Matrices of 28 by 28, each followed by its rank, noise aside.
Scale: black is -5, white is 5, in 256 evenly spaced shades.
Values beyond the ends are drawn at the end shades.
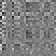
two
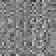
five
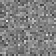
six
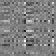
two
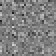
four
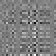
two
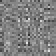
three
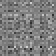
three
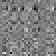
three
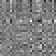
two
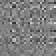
two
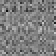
four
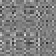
three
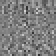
five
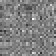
five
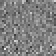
six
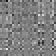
two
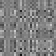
two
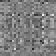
four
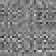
three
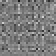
four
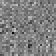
five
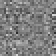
four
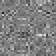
five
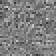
six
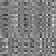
two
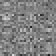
three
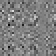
four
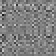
three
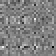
three
